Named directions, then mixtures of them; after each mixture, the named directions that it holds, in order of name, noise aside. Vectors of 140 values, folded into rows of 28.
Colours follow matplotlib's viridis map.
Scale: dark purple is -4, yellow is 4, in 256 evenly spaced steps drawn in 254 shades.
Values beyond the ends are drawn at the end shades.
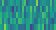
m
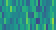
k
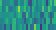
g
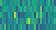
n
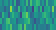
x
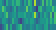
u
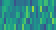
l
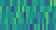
g, m.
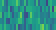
l, m, x.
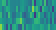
u, x.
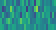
u, x.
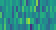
k, m, n.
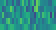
u, x.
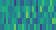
g, l, u.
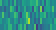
n, x.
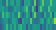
g, l, u.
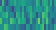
k, m, n.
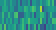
l, n.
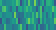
n, u.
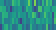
k, u.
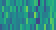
k, u.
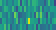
n.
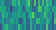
k, u.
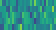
u, x.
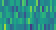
m, n.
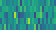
n.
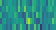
g, k, n.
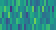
x.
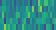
k, l.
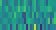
g, n.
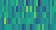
k, m, u.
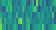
k, m, u.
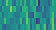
k.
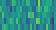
k.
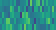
x.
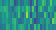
g, l, u.
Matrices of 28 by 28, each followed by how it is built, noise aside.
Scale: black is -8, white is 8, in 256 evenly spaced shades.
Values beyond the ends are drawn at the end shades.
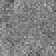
smooth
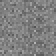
repeating rows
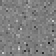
sparse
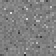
sparse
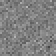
Hankel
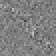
banded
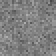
smooth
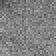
smooth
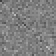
diagonal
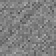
Hankel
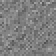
Hankel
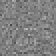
low rank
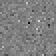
sparse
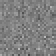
low rank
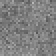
smooth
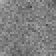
smooth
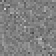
banded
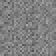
repeating rows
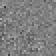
lower triangular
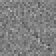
diagonal
